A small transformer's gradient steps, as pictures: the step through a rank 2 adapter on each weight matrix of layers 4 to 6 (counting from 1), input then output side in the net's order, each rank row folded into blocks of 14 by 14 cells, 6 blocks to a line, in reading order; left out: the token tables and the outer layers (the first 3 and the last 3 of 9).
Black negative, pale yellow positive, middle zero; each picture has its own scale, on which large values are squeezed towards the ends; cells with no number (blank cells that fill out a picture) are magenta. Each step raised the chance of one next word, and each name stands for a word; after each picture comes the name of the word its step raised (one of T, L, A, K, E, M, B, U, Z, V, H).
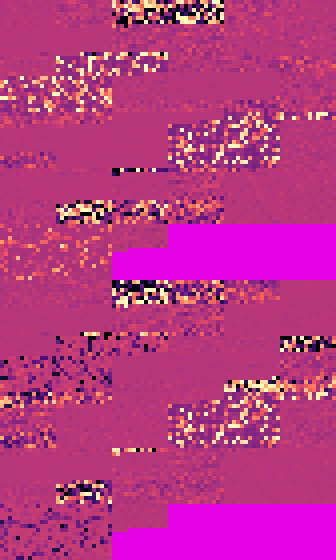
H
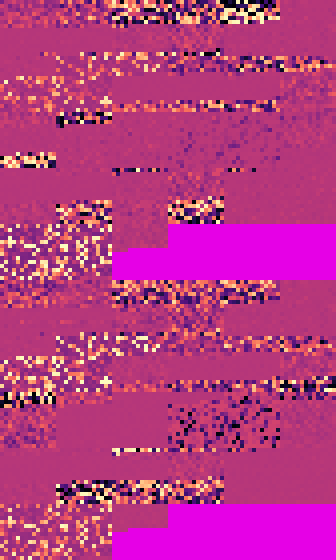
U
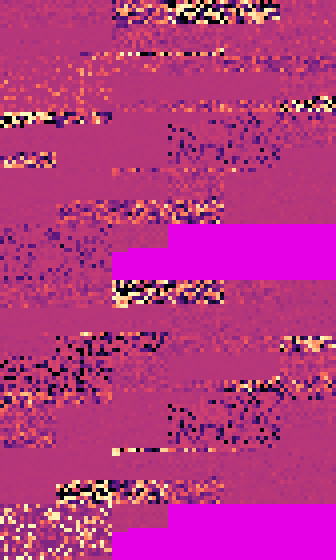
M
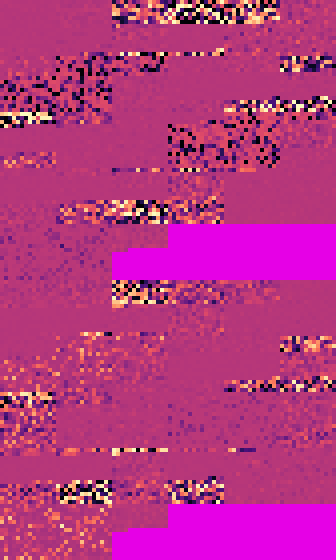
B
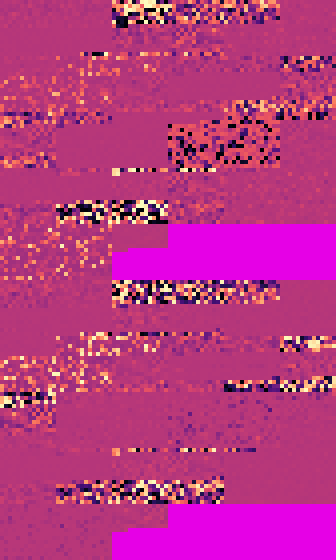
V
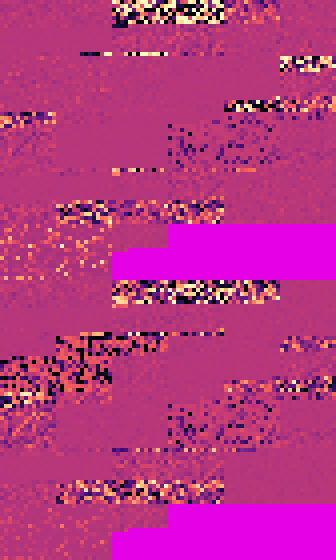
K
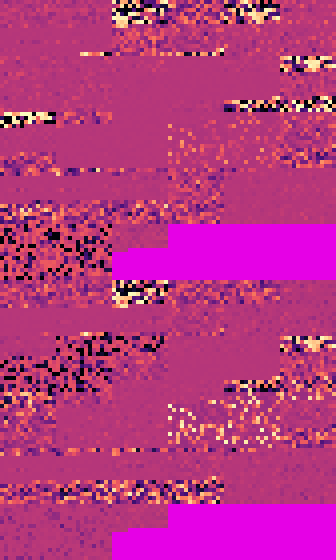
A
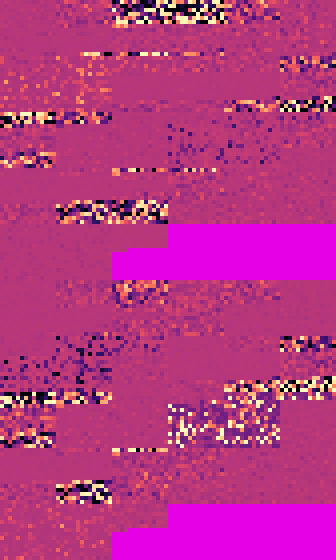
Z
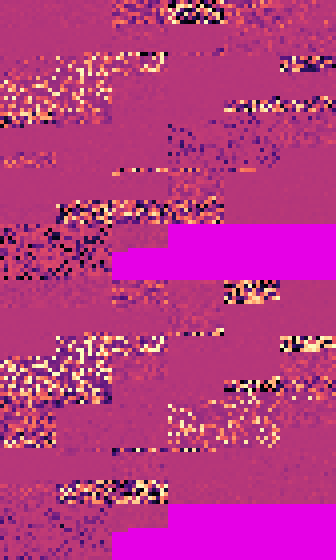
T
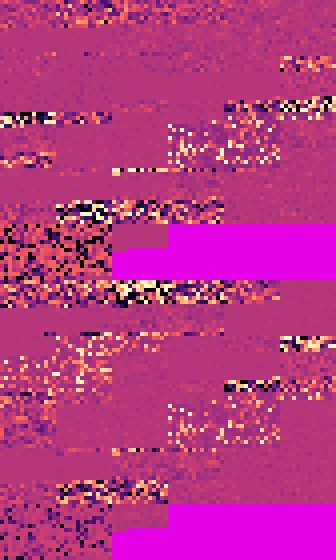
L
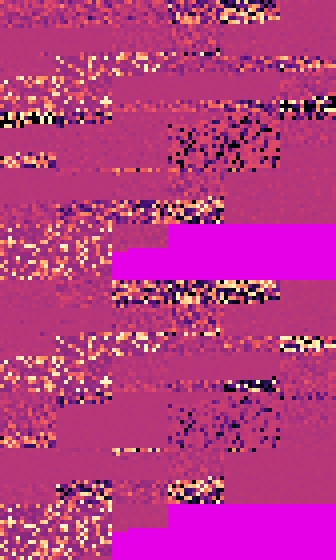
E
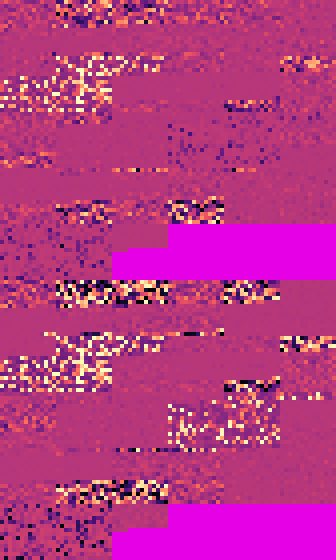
T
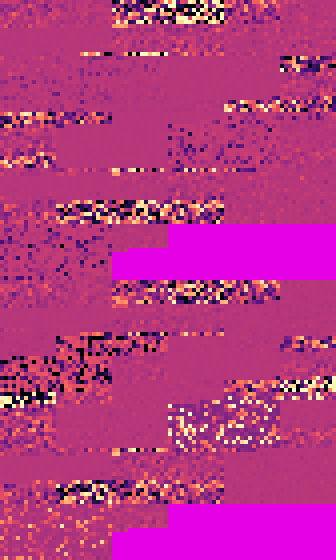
Z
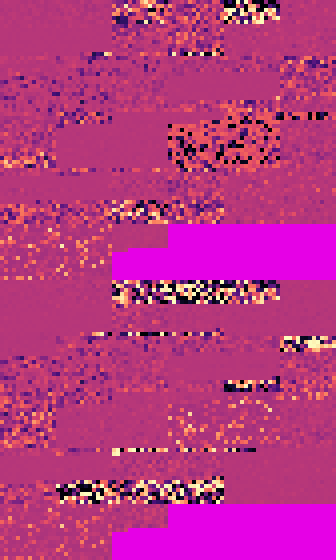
B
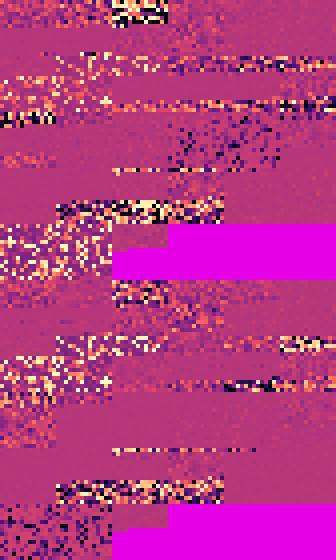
V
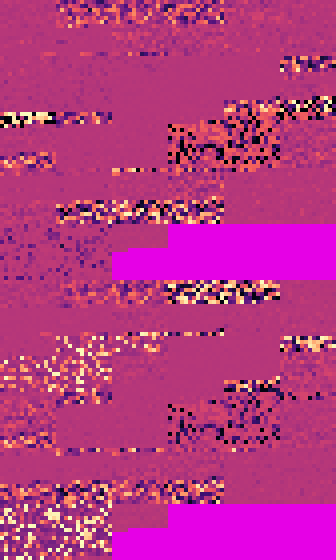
E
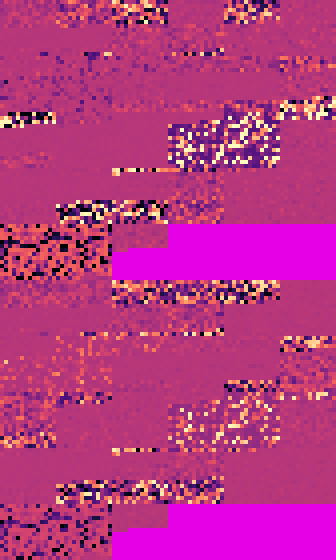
L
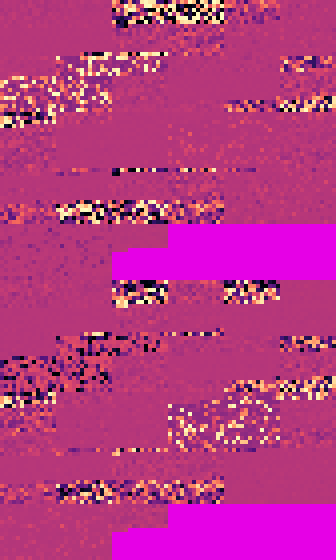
H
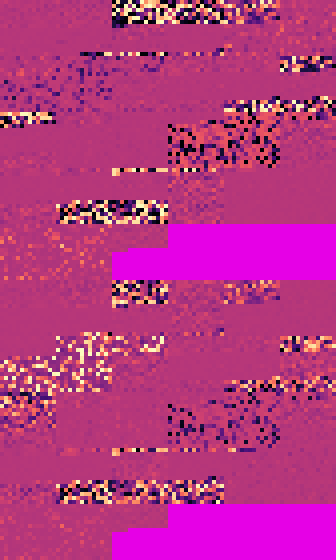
V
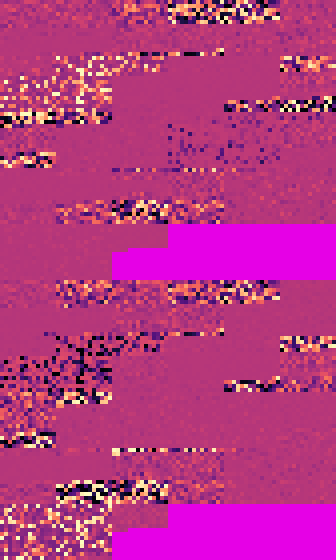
M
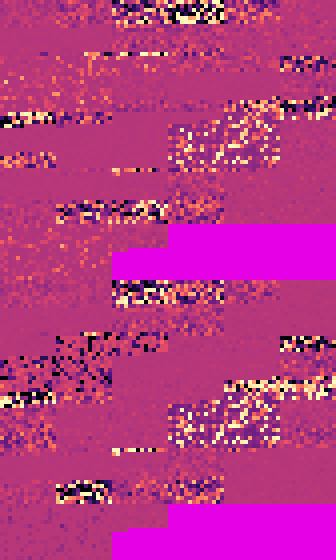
Z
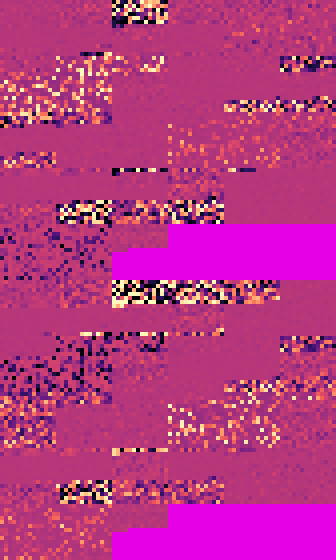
H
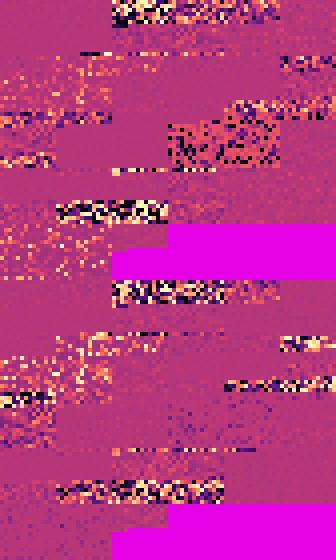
V
